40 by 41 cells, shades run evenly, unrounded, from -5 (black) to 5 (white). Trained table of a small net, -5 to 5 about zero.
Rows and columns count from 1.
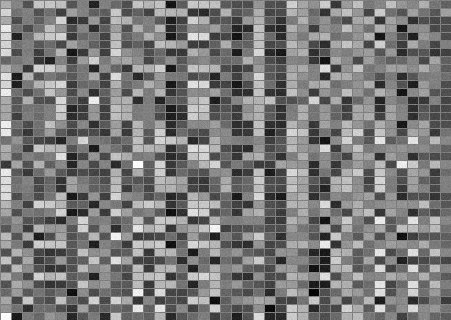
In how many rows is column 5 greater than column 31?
22
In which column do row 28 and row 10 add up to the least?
30
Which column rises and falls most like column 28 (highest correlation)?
33
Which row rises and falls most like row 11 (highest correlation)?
5
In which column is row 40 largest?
1
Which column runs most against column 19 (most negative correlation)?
21
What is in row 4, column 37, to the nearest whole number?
-4
